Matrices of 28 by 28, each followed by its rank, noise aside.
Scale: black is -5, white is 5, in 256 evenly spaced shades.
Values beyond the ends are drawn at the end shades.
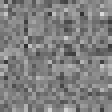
four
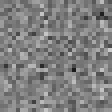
seven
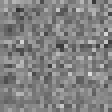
five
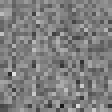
seven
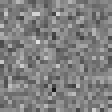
seven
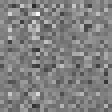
four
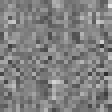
five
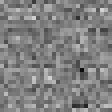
four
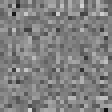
four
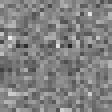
five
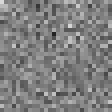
seven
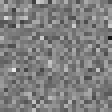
six
